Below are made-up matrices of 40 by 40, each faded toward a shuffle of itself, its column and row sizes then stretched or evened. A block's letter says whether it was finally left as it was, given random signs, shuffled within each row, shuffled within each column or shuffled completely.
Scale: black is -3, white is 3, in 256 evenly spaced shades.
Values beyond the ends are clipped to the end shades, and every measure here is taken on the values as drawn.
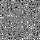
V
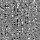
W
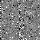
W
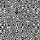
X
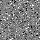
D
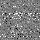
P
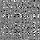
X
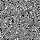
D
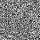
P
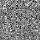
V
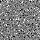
P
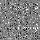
V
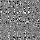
V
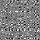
X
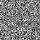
V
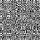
X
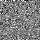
P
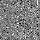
W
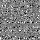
P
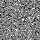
D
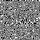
P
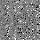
W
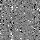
W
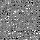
P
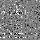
V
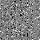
W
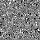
P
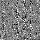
W
